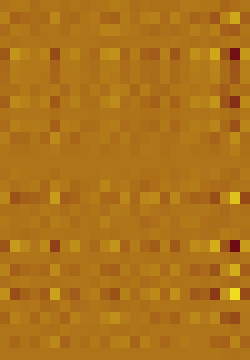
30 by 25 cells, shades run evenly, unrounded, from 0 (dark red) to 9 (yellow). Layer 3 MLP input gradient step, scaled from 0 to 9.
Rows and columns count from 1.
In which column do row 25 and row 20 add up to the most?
24
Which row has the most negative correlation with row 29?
28
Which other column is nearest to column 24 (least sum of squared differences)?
6
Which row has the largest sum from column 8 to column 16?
27
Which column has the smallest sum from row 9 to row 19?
23
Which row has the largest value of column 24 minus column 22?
25
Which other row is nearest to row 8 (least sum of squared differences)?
18
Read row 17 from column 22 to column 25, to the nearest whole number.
3 5 8 3
